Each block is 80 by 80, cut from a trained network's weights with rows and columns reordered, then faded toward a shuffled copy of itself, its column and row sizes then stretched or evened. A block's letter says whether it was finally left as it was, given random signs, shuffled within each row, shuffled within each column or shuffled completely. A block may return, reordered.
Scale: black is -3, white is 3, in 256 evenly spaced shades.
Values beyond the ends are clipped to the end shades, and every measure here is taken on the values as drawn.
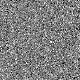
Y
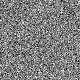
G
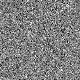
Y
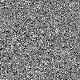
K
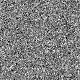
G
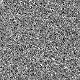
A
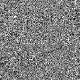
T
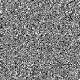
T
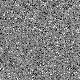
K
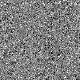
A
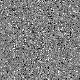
A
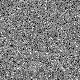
G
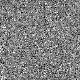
A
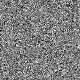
K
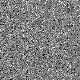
Y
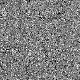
A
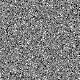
Y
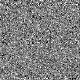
A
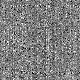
T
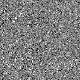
T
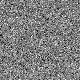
G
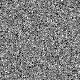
Y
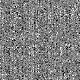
T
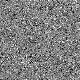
K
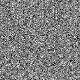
T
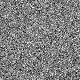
G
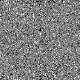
A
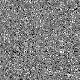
T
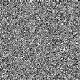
T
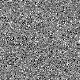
A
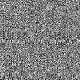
T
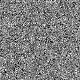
A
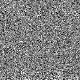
A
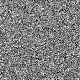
G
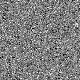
K
